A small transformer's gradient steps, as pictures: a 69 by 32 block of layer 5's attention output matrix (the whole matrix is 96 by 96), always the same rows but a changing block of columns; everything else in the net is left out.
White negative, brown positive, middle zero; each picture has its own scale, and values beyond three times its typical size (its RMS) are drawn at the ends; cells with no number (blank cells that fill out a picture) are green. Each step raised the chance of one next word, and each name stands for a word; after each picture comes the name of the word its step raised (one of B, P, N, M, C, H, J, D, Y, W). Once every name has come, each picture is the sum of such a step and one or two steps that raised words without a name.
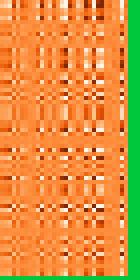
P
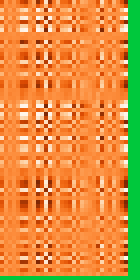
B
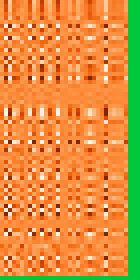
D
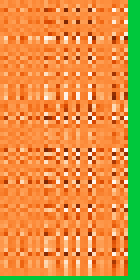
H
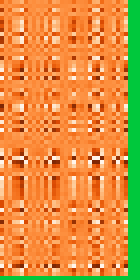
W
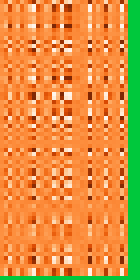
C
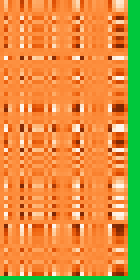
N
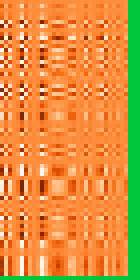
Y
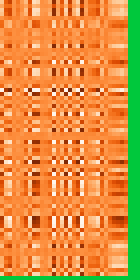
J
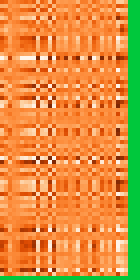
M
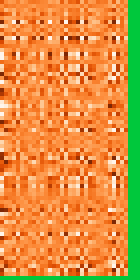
W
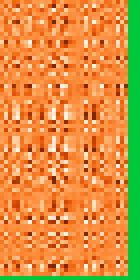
B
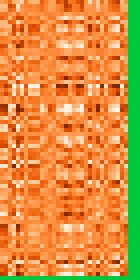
N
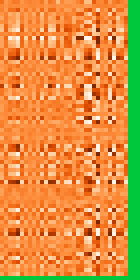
H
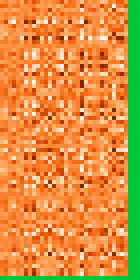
H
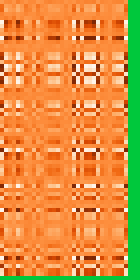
D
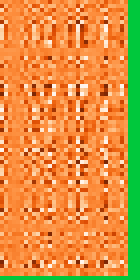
W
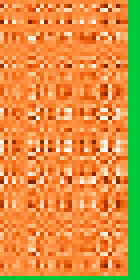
H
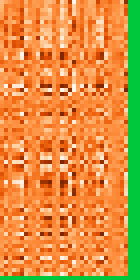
J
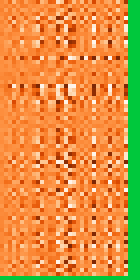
M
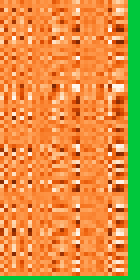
H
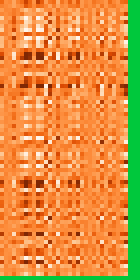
B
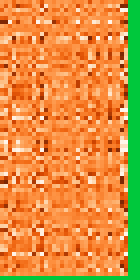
H
